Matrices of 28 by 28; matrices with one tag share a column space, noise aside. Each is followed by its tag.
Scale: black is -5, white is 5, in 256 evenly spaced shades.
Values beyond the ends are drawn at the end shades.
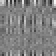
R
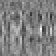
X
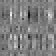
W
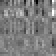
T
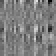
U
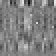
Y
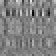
T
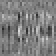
X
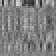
Y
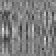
X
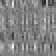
Y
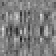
X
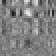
T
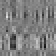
W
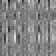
U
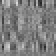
Y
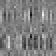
W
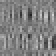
W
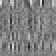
Y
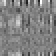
R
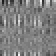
R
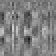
X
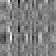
U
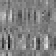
W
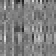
U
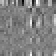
R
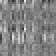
U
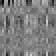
R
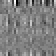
R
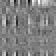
R
